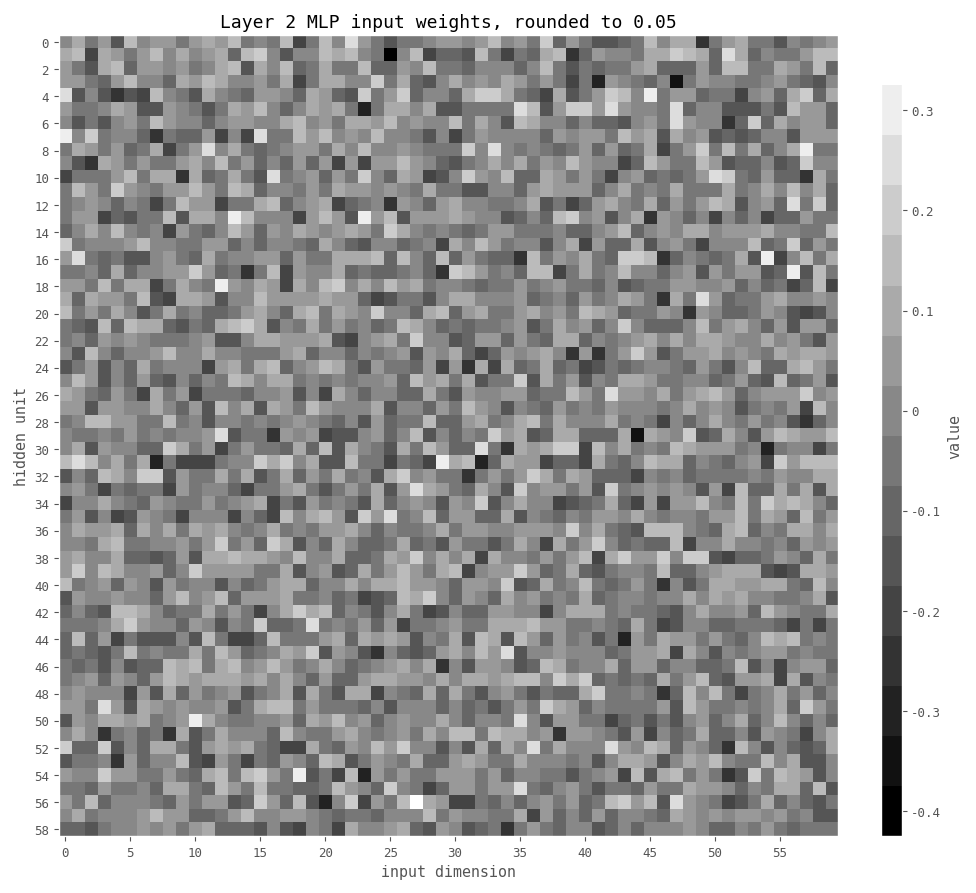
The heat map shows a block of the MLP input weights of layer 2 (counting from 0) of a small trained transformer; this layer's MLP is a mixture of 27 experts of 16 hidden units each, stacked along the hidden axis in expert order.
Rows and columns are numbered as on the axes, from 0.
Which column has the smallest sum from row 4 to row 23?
46
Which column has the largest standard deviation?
57
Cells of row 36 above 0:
29
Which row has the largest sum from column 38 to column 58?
26
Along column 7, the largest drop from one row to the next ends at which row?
7
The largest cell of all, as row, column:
56, 27
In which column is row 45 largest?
34
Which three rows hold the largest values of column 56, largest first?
17, 12, 15
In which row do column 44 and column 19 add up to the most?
43
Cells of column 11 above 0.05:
14
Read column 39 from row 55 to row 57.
0.05 0.05 0
